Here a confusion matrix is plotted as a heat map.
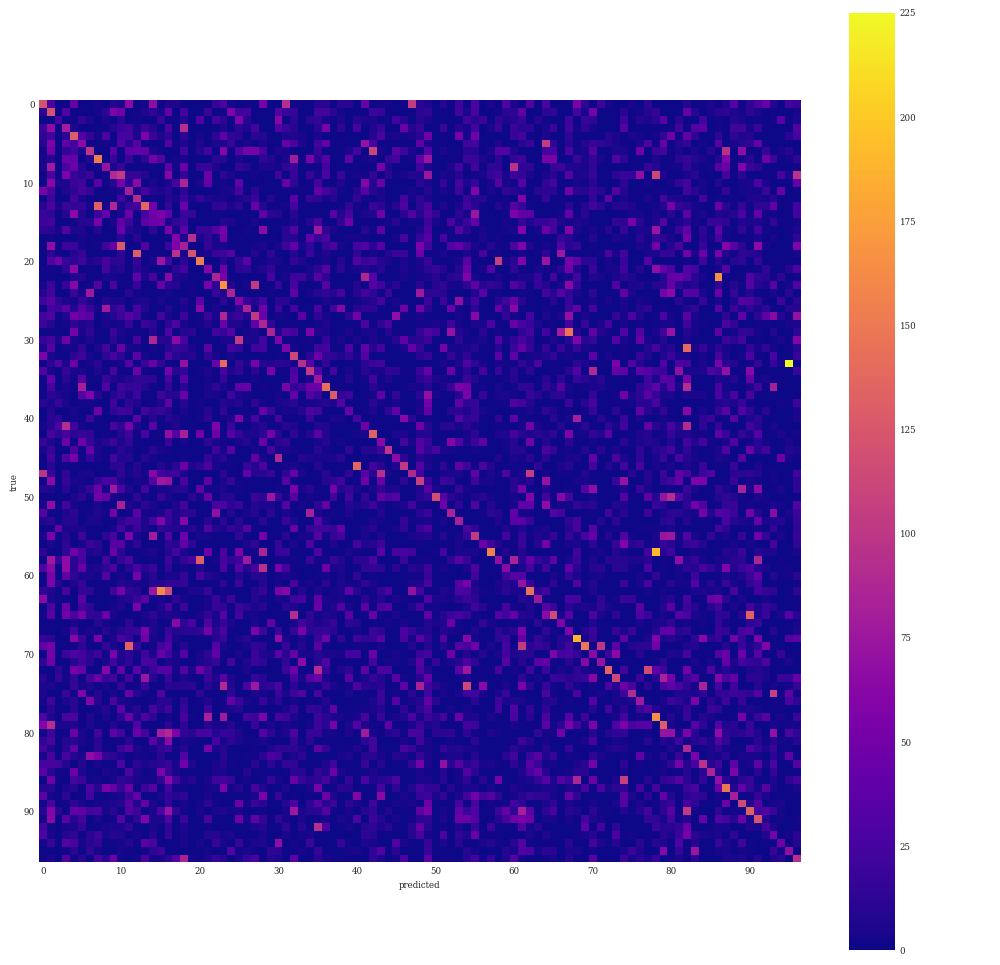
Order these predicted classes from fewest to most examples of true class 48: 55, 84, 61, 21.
61, 55, 21, 84
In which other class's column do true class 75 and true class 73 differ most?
93
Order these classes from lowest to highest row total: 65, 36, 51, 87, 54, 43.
54, 43, 51, 87, 36, 65
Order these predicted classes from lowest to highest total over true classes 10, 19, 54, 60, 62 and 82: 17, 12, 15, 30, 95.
95, 30, 17, 15, 12
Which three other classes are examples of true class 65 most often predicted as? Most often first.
90, 32, 64
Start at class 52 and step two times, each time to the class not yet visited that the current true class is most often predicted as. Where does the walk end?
70
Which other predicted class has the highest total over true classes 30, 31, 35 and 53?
82
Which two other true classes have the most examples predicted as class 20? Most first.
58, 26
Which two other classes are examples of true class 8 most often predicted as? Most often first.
60, 1
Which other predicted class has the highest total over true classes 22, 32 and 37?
86
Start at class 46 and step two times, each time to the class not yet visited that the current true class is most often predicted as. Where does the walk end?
68
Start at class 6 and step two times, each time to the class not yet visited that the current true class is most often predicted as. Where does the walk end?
18
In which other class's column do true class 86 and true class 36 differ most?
74
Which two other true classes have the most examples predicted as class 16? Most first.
62, 80
